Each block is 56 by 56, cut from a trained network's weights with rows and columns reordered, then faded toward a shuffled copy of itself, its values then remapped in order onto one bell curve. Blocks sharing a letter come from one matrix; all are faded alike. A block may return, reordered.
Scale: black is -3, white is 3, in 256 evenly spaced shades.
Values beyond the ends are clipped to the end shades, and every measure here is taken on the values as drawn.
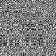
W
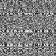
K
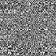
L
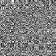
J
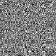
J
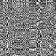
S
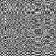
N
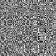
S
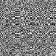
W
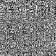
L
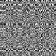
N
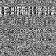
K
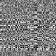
K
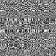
K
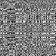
K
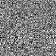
L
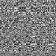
W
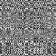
K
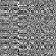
N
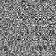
L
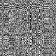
S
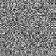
W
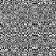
K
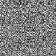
J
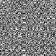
W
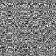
W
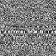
W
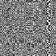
S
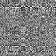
W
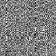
S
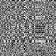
N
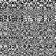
K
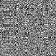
J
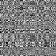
K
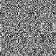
L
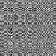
N
